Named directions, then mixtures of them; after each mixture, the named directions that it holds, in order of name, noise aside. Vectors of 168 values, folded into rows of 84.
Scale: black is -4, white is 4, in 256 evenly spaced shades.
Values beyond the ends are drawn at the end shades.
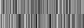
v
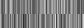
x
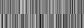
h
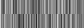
v, x.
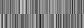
h.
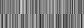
h.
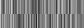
v, x.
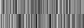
v.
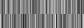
h, x.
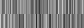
h, v.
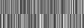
h.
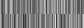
x.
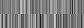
h.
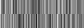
v, x.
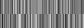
h, v.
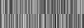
x.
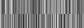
v, x.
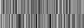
v.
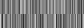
h, x.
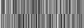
v, x.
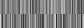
h, x.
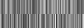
x.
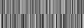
h, x.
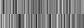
v.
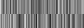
v.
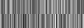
x.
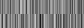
h.
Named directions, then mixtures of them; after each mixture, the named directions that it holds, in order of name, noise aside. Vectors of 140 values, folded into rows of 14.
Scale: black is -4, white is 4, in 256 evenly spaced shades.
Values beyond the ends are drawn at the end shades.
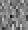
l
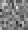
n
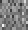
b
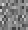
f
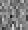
l.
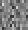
l, n.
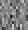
l.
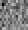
b, f, n.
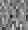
l.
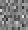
f, n.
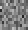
f, n.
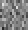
l, n.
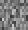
f, l.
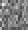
b, f, n.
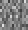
b, f, l.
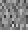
b, l.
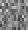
f.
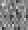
f, l, n.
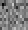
f, n.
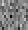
f, l.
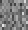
b.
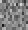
b.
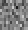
n.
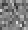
n.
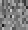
b.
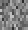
f, l, n.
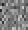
f.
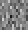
l.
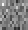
f, l, n.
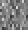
l, n.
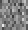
b.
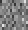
b.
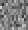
f.
